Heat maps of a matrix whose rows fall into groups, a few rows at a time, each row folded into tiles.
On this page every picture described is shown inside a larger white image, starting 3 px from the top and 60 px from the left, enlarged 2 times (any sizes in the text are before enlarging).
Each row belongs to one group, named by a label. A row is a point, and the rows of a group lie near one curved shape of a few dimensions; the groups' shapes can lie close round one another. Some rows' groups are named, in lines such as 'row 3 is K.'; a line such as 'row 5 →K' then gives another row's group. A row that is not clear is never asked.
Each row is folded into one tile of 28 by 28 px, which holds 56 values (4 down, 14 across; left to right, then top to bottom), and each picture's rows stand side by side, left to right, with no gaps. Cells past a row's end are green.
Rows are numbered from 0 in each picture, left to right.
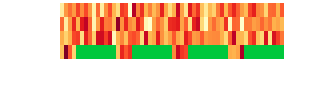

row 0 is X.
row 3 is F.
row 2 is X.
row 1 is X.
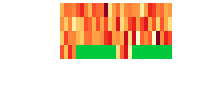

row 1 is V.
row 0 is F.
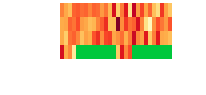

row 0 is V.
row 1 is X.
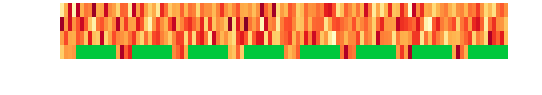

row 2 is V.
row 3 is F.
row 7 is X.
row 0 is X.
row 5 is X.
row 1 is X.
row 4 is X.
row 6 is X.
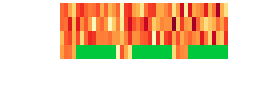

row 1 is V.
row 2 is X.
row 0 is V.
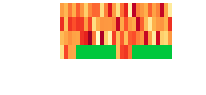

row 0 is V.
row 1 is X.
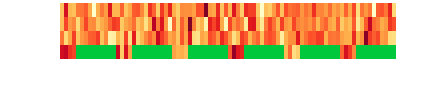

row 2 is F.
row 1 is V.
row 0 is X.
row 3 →X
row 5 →X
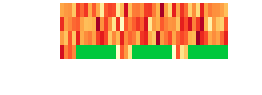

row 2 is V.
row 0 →V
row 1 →X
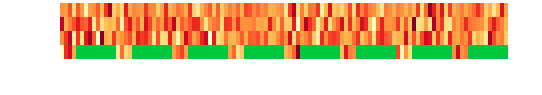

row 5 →X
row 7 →X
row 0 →V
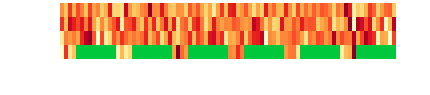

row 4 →V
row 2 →X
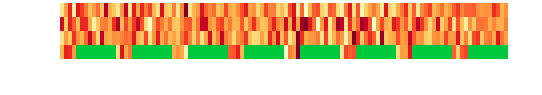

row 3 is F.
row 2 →V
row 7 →F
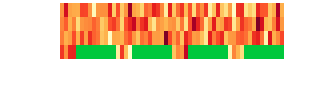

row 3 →V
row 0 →X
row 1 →V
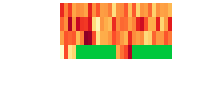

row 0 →V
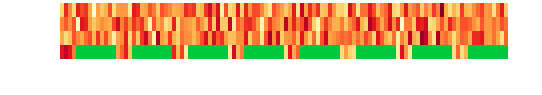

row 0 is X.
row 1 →V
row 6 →X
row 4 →X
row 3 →X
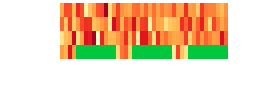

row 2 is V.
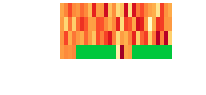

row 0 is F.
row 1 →X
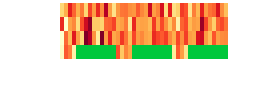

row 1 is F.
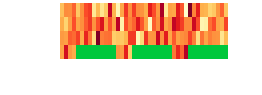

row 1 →F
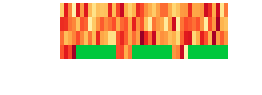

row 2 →F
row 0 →X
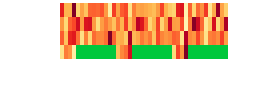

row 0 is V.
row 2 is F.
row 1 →F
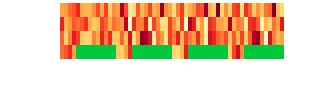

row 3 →X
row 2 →F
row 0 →F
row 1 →F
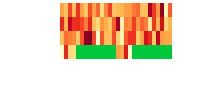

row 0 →V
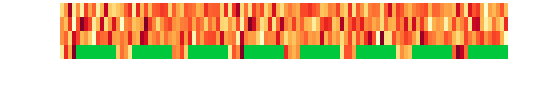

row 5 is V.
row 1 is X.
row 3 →F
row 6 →V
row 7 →X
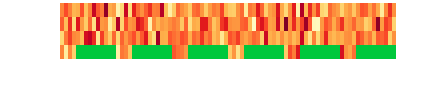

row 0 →F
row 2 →X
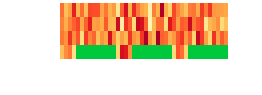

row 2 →V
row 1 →X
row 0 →V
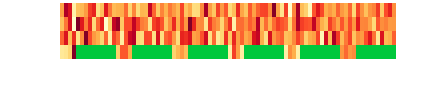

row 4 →V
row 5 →V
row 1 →F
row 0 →F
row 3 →X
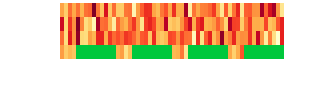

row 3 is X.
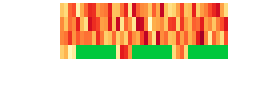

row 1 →X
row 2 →X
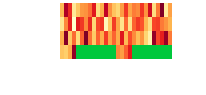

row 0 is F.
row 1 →F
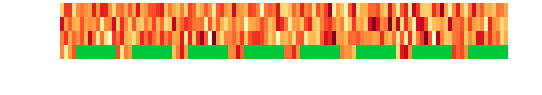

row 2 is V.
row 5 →V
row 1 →F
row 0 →X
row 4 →F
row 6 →X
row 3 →X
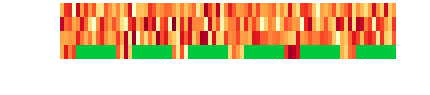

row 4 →X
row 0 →X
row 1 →V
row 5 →F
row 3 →V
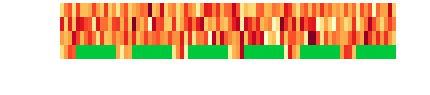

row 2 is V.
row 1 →F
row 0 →F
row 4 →V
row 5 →X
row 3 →F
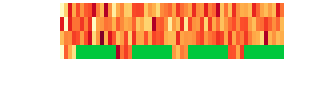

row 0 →X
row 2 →F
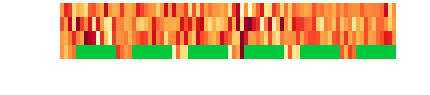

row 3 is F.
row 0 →F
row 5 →F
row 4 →V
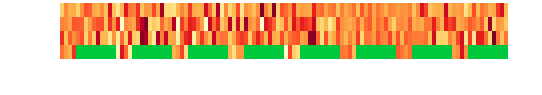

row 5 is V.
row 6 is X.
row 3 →F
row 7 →V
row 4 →V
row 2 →F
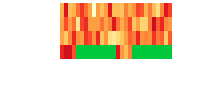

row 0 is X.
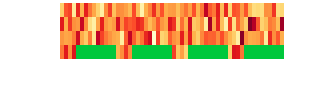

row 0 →X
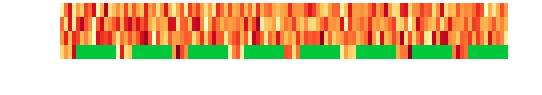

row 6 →F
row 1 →V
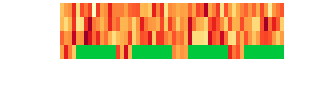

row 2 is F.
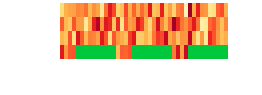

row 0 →V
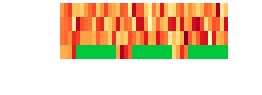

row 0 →F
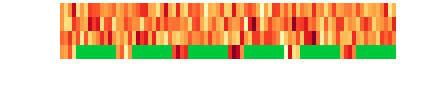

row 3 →X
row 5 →F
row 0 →V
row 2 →X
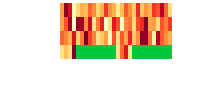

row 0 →F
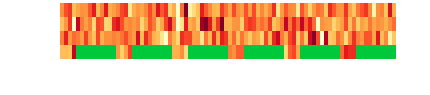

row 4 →V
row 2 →V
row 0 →F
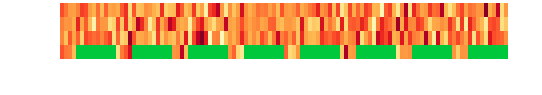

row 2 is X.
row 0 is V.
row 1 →F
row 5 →X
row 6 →X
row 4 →F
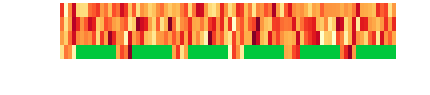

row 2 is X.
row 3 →X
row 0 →V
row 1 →F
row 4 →F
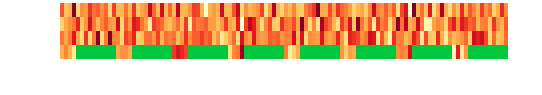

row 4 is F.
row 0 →V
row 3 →F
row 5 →F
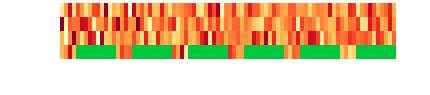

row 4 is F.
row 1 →X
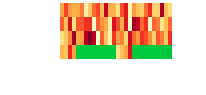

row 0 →F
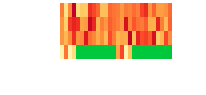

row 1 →V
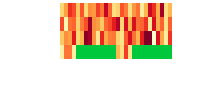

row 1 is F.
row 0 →X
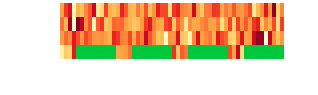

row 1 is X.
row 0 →F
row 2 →F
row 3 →F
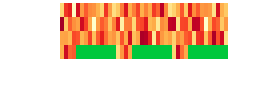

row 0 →X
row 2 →X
